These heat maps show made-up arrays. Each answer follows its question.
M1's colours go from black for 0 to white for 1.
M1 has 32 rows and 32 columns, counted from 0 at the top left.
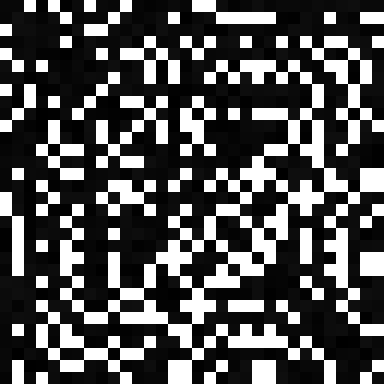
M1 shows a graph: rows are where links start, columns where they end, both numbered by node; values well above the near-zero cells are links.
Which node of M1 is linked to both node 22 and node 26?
node 12
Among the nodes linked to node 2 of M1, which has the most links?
node 8
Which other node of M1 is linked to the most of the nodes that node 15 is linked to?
node 6
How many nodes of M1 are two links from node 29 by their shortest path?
9
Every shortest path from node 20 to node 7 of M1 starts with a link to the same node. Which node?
node 16
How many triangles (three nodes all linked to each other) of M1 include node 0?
4
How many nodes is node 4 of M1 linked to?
8
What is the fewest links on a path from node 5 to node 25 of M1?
2
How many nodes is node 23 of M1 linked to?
10
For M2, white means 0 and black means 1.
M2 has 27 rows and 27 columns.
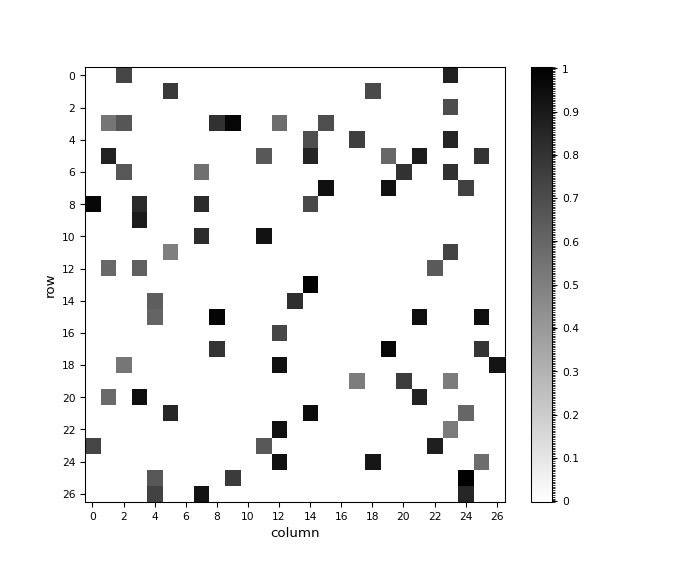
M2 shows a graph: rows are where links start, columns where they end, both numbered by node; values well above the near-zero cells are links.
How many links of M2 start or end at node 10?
2
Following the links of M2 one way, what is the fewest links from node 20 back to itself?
4
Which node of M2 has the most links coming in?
node 23
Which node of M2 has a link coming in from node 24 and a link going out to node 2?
node 18
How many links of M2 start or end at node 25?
7
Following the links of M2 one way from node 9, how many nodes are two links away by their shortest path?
5
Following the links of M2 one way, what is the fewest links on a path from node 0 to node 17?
5
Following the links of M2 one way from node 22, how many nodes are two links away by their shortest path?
4
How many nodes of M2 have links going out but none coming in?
3
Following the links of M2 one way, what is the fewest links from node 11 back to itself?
2
